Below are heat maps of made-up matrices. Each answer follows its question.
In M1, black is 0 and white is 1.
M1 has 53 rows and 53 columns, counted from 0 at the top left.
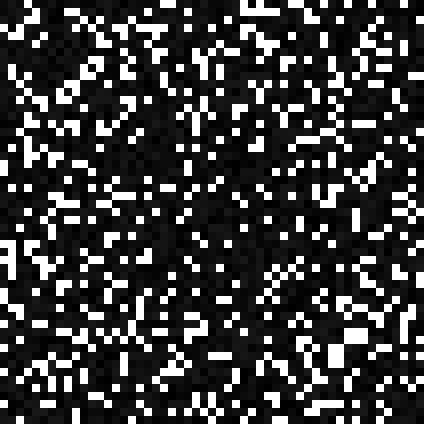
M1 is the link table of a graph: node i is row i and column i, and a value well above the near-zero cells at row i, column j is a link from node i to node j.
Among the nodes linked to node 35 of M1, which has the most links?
node 15
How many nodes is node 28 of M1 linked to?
7
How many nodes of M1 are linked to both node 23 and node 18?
5
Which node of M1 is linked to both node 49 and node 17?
node 37
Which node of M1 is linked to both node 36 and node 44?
node 33
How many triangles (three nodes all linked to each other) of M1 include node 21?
8
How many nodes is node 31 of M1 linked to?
5
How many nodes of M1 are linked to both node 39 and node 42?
7
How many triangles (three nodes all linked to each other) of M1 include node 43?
8
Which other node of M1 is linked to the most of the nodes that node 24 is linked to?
node 12
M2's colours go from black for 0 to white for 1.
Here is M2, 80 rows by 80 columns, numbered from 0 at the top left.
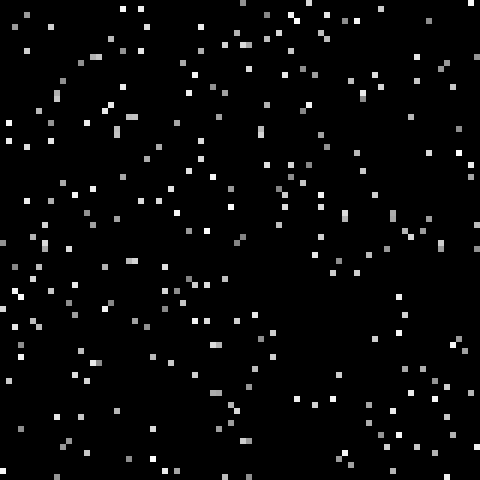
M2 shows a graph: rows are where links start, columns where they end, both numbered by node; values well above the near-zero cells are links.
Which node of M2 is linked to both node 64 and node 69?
node 74
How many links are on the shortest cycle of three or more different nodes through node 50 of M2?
7
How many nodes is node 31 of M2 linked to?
4
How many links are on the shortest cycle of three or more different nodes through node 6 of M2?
4
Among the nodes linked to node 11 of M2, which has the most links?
node 41
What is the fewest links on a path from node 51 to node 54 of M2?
4
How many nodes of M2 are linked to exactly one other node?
1
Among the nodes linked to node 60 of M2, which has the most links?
node 15
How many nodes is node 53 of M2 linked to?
5
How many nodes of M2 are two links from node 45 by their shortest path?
3
